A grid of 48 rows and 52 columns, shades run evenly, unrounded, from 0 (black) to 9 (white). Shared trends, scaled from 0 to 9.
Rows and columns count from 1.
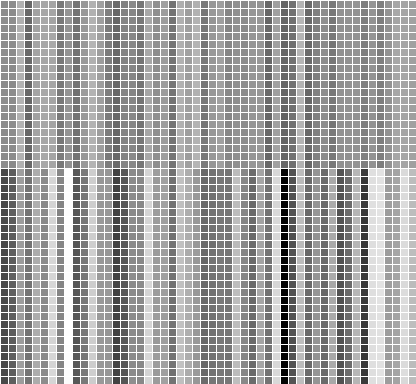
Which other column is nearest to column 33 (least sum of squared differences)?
21
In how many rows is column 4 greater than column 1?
27
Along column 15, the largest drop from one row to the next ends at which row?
22
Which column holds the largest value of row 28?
9
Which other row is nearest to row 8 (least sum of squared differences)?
2
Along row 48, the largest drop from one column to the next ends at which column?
36
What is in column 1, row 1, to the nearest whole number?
5
